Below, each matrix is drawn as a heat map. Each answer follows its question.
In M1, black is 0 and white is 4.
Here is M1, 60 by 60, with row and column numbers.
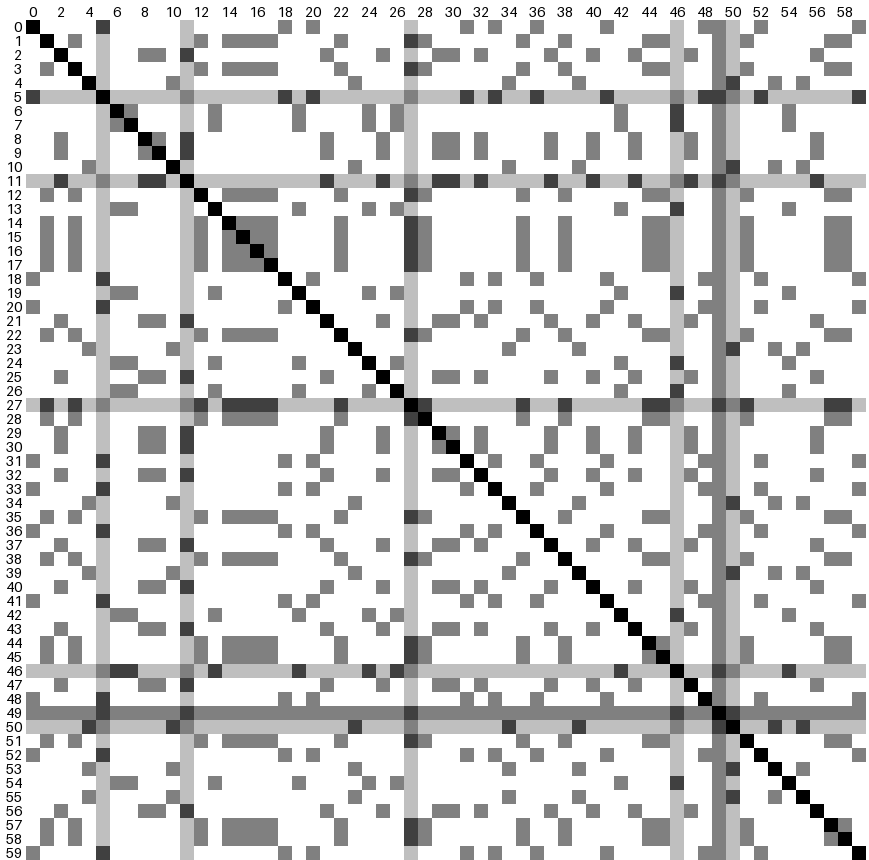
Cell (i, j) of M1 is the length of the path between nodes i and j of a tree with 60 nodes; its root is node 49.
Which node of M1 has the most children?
27
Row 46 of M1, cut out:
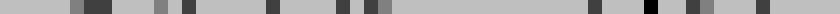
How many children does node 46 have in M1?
8
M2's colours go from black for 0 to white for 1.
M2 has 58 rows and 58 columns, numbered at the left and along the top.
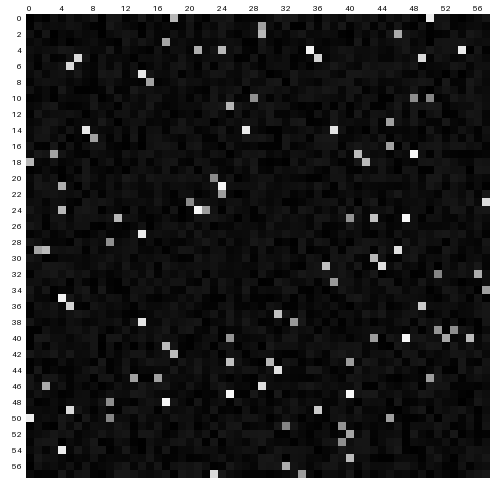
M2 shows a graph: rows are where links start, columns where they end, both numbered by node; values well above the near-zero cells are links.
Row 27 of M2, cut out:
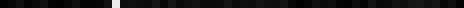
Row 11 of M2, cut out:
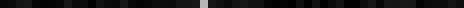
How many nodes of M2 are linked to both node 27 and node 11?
0
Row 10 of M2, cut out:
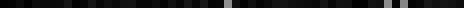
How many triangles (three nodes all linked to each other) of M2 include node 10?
0
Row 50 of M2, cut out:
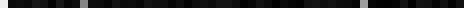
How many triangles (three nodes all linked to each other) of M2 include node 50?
0
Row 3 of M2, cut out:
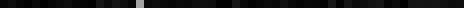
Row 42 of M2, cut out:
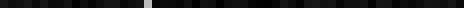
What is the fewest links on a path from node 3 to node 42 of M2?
7
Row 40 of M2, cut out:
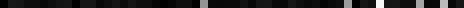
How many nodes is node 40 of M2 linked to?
5
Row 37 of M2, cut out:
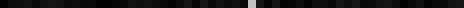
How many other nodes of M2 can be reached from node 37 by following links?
2
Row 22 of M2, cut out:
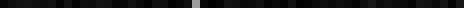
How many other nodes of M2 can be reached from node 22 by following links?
5
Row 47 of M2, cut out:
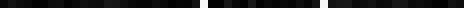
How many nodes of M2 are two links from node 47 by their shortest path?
4
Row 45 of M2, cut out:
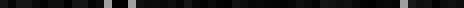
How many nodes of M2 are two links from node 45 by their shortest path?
2
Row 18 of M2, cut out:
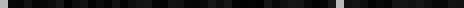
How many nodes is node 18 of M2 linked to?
2
